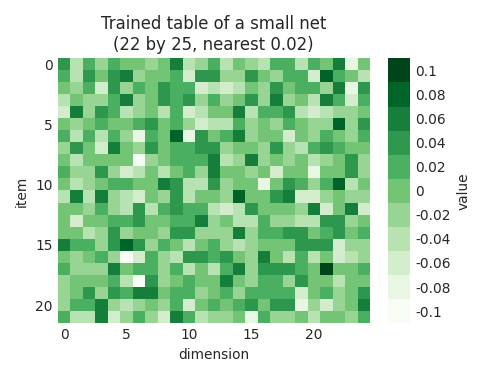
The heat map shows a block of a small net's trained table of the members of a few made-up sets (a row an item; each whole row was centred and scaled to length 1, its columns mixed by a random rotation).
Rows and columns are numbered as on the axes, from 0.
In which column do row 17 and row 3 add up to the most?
21
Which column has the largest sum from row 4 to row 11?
9
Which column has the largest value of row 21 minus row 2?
3
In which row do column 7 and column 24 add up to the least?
12
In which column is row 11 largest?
14
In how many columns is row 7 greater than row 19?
10
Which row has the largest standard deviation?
11
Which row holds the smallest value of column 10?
6
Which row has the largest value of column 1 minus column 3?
7
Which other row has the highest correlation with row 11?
4
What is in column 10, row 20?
-0.06
